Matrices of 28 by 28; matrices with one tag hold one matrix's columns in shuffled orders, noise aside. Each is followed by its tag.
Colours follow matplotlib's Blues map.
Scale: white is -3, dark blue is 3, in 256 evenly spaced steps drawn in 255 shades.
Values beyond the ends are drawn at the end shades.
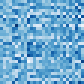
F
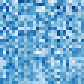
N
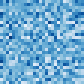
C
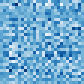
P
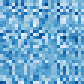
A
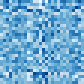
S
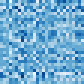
S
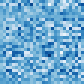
P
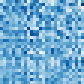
N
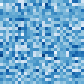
P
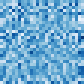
A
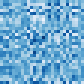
A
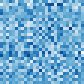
P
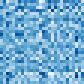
S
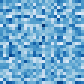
F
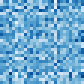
S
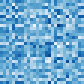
F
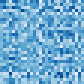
S
